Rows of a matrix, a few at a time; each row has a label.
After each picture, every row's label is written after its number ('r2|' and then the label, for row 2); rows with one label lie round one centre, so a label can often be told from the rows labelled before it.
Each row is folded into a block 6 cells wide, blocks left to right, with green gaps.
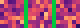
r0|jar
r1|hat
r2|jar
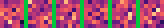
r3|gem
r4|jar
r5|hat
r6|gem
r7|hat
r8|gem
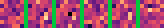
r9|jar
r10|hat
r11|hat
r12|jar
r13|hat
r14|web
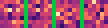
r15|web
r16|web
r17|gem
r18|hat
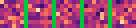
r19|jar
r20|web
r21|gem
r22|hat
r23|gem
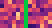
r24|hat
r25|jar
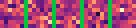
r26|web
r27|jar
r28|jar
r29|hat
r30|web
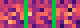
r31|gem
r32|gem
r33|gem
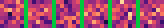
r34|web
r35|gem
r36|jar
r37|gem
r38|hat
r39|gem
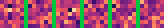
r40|web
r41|jar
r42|gem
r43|jar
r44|jar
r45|jar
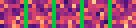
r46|jar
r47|jar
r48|jar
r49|hat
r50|jar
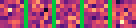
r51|web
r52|hat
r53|jar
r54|web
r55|gem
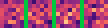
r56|gem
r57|gem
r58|gem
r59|web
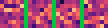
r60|web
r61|gem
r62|gem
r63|jar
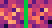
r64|gem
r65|gem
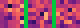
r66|web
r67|hat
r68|gem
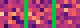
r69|gem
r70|gem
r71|web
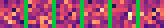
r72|gem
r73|jar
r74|hat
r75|gem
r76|hat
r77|gem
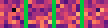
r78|gem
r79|jar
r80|jar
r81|gem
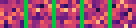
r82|gem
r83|web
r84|web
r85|jar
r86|hat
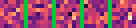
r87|gem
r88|web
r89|hat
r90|jar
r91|hat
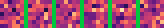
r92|jar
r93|hat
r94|hat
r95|web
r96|web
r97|jar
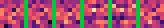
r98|gem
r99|gem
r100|gem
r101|web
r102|web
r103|gem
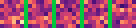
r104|jar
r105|jar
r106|jar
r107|jar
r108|web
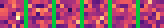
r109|hat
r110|web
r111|jar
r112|jar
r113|web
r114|hat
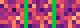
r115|jar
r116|jar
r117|jar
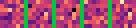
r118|web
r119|hat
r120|hat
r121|jar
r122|hat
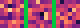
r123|web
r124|hat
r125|gem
